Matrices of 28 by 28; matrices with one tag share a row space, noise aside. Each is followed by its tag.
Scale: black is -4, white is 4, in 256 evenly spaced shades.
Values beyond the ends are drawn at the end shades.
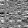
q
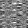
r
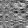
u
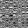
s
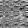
u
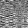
s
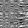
u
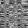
q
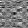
r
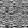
s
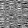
q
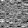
q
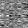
q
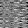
u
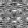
r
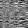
u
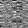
r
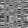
q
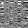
q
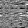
u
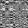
s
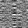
r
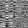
s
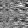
u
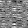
r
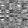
q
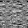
r
